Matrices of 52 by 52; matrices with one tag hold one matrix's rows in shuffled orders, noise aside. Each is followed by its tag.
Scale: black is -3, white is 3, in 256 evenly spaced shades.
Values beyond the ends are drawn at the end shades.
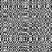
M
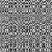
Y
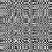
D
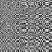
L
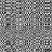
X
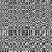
Y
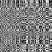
L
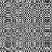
X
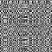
M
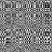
X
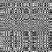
D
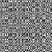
Y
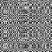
M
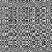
Y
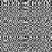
M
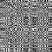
D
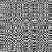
D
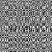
Y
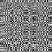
D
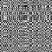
M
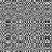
X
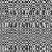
Y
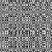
Y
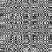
D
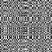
M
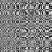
L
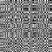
D
